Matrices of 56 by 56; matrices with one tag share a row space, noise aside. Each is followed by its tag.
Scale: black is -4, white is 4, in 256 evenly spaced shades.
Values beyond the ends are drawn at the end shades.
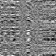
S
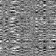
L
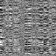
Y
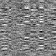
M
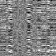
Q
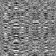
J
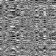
L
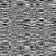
M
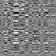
J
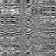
S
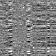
Q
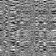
L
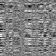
Y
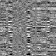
Q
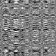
J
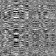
J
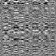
J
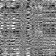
S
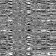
Q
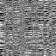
Y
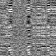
Q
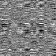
M
